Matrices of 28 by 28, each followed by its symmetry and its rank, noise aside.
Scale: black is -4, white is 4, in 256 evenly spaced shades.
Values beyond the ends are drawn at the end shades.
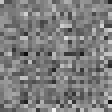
no symmetry, rank four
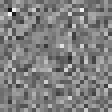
symmetric, rank five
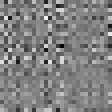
no symmetry, rank three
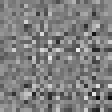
symmetric, rank three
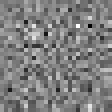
no symmetry, rank four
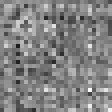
symmetric, rank four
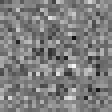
no symmetry, rank five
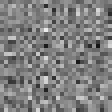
no symmetry, rank three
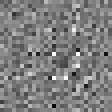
symmetric, rank four
